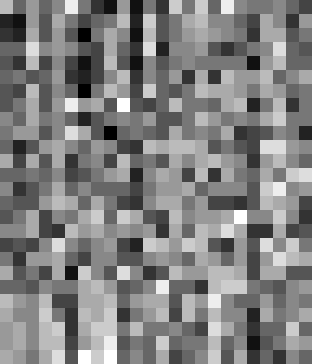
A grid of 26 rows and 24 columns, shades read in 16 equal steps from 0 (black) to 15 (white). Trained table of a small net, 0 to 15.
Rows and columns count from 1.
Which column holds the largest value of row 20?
10
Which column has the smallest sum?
20
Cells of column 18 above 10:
5
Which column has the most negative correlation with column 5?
18
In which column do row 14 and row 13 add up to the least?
11
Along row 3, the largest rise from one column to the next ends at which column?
12
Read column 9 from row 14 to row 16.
6 7 6
